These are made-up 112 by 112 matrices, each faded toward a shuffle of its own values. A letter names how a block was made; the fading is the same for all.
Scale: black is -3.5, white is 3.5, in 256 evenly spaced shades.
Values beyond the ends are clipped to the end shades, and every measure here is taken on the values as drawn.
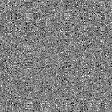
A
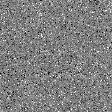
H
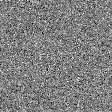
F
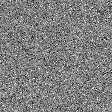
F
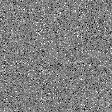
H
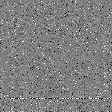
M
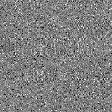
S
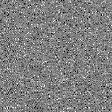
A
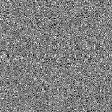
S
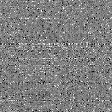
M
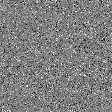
H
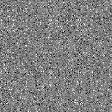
S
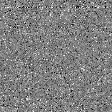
H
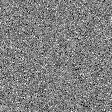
F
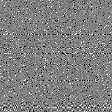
M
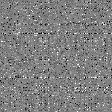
M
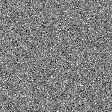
F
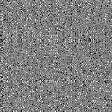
A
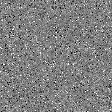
H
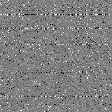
M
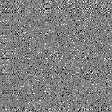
M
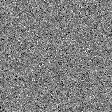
F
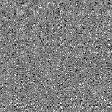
A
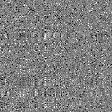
A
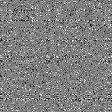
M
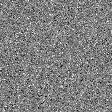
F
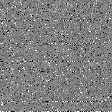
M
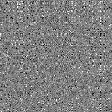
A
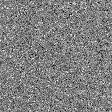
F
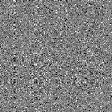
S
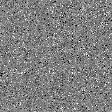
H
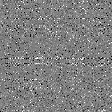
M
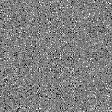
A
